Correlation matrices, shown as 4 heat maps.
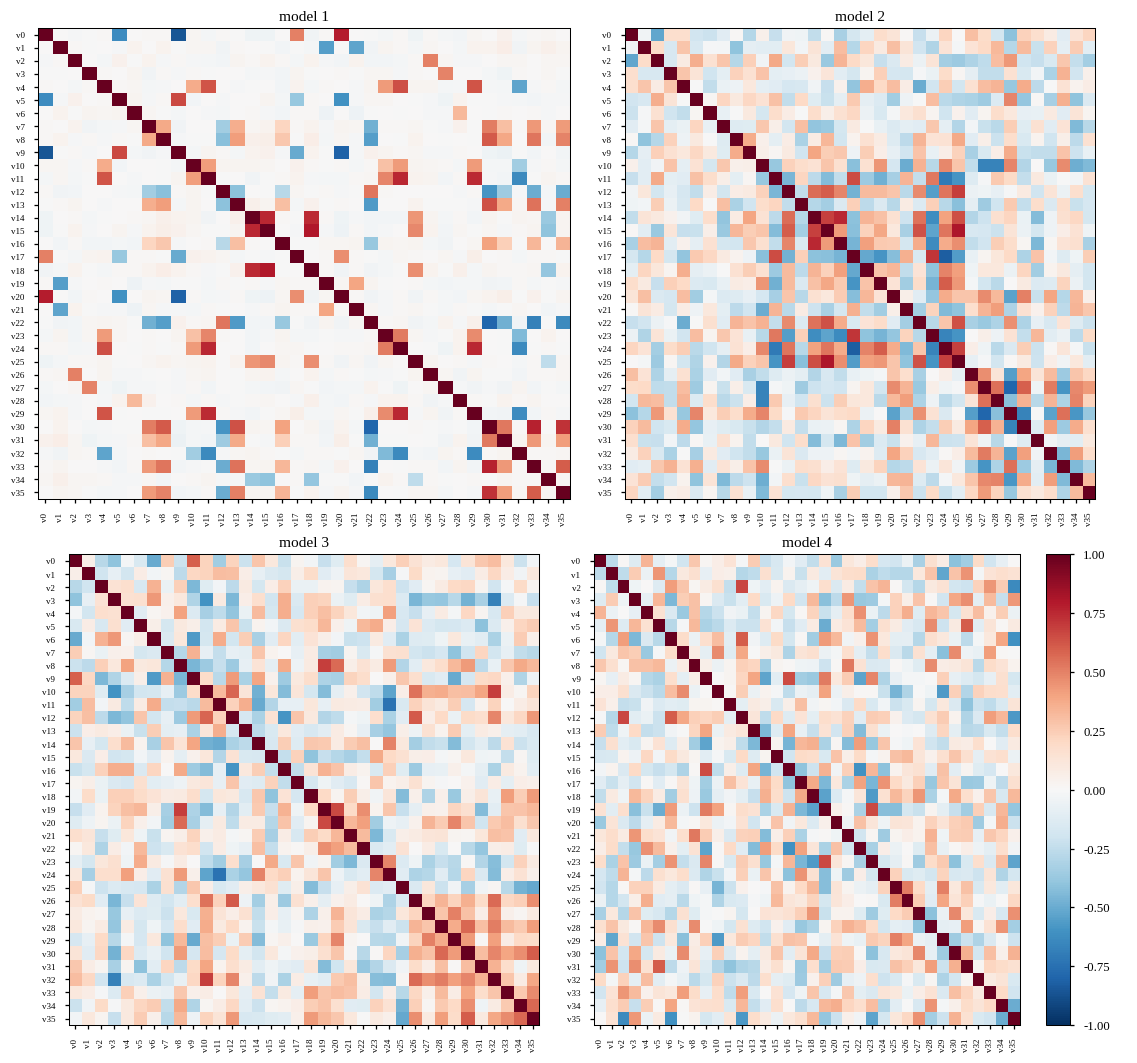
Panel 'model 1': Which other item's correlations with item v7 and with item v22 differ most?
v30
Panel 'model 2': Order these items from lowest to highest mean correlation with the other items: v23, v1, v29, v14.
v23, v29, v1, v14
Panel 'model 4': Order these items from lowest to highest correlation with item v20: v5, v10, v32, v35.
v32, v35, v10, v5
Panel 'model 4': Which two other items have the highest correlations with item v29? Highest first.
v25, v26
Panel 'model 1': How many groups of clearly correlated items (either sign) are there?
8
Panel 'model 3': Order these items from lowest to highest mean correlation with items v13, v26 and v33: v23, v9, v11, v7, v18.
v23, v7, v9, v18, v11
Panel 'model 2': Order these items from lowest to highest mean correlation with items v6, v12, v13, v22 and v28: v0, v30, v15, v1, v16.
v0, v30, v1, v15, v16
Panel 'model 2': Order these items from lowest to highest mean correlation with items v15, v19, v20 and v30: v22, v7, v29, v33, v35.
v29, v7, v33, v35, v22
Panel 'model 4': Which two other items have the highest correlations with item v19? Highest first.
v23, v9
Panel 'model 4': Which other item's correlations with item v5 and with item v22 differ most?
v3
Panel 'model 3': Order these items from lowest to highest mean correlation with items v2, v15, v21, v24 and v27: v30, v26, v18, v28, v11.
v11, v18, v26, v28, v30
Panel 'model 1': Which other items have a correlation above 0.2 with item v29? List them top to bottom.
v4, v10, v11, v23, v24
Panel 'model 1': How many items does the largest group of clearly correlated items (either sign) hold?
10
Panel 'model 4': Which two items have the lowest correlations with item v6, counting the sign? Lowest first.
v35, v3
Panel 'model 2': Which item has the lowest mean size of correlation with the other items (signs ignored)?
v6
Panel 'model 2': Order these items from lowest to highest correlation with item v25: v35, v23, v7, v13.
v23, v13, v7, v35
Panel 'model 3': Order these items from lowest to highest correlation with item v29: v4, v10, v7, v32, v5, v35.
v7, v5, v4, v35, v10, v32
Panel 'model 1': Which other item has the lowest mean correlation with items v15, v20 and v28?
v9
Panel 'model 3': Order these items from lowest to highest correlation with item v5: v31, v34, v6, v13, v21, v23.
v31, v13, v21, v6, v34, v23
